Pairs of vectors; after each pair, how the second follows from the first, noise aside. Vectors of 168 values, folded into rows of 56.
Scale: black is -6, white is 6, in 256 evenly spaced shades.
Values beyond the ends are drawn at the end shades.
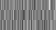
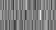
wrapped around.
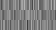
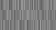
shrunk.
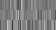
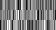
scaled up.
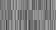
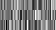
scaled up.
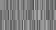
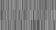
wrapped around, negated, shrunk.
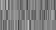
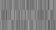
reversed, negated, shrunk.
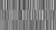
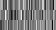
negated, scaled up.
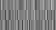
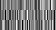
scaled up.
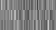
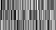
negated, scaled up.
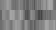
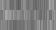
wrapped around, negated, shrunk.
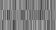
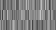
negated.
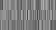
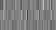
partly zeroed.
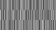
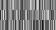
negated, scaled up.
